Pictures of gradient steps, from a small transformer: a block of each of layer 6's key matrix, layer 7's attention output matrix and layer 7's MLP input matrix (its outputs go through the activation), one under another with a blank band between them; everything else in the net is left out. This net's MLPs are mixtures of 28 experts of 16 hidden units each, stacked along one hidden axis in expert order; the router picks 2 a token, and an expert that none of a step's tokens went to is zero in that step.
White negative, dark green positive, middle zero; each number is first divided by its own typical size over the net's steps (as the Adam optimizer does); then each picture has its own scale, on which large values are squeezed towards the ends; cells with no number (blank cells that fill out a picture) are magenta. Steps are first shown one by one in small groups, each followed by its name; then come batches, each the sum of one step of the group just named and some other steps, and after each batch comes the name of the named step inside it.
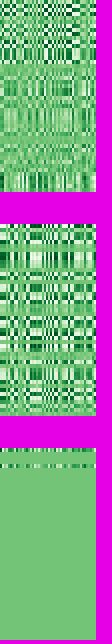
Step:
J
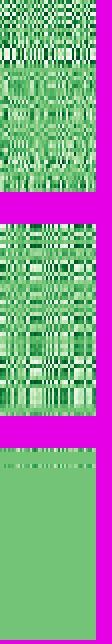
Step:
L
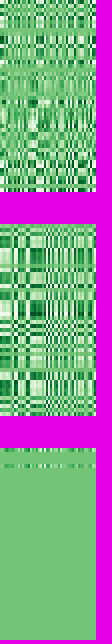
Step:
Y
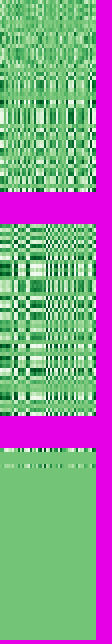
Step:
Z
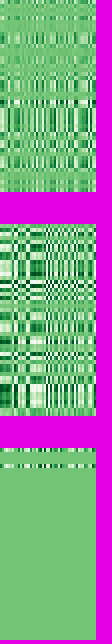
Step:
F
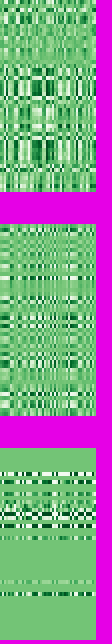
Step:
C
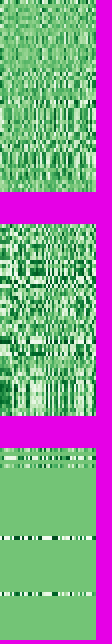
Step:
F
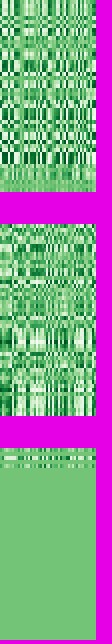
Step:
F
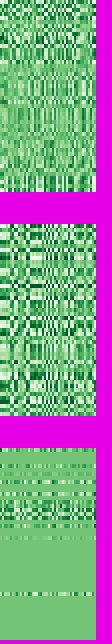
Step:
J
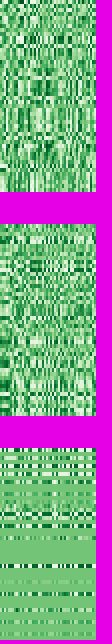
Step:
C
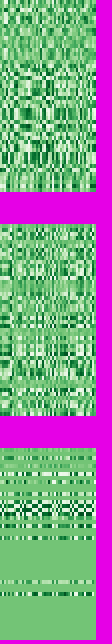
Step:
C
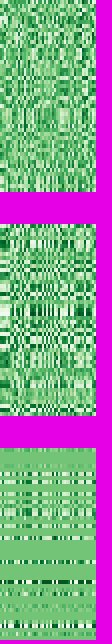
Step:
Y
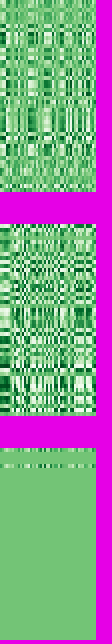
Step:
F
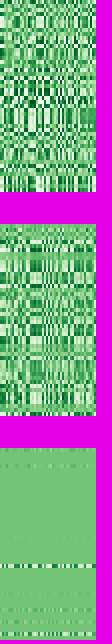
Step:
Y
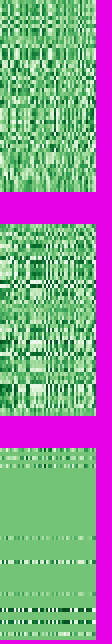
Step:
F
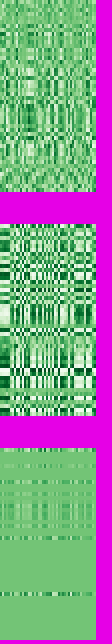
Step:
Z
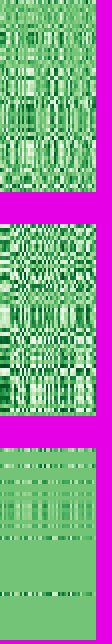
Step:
F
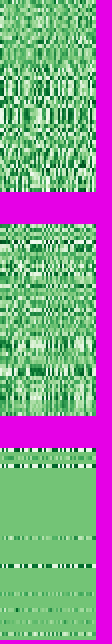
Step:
Z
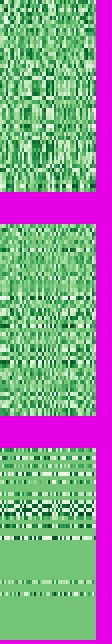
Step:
C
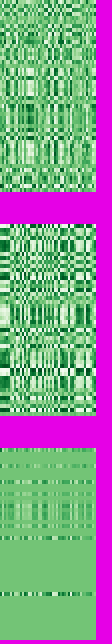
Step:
J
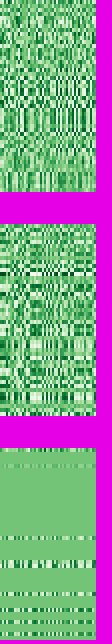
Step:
Z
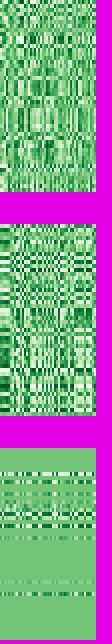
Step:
C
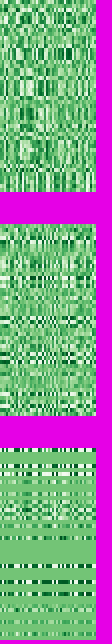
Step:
C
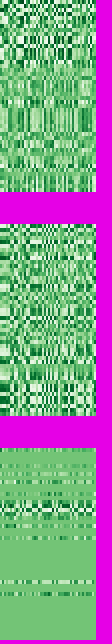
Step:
J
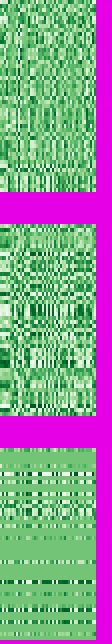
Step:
Y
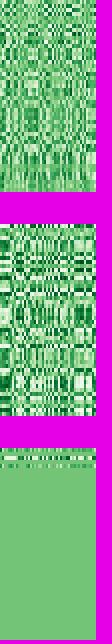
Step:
J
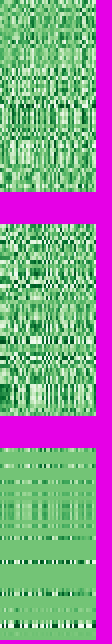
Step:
F
